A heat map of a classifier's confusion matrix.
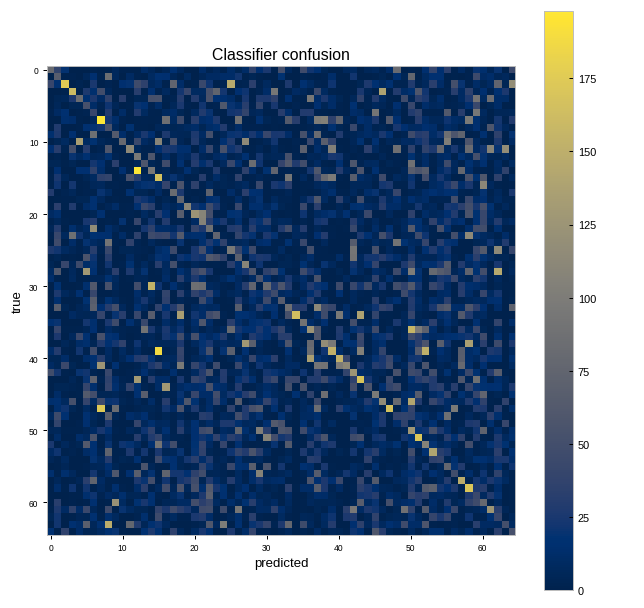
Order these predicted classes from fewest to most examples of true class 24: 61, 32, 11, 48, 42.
32, 61, 11, 42, 48
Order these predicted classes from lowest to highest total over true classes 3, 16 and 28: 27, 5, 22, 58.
27, 22, 58, 5
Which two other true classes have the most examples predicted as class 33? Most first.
15, 63
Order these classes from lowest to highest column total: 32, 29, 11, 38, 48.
11, 32, 48, 29, 38
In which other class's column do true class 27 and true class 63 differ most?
8
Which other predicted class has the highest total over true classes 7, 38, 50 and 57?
58
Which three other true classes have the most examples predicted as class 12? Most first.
14, 43, 56
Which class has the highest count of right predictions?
7
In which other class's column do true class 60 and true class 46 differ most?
50
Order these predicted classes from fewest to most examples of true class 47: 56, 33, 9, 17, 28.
17, 33, 28, 9, 56
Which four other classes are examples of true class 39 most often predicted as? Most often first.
15, 52, 43, 36
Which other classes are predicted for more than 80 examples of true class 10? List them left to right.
4, 15, 27, 55
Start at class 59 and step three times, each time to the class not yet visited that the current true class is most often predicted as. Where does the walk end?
45
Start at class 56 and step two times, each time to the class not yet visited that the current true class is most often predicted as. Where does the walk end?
37
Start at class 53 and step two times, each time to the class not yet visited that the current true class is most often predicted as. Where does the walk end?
61
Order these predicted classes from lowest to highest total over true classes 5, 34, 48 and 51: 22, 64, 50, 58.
64, 58, 22, 50
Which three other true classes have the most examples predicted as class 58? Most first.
38, 23, 7
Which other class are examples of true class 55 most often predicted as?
28
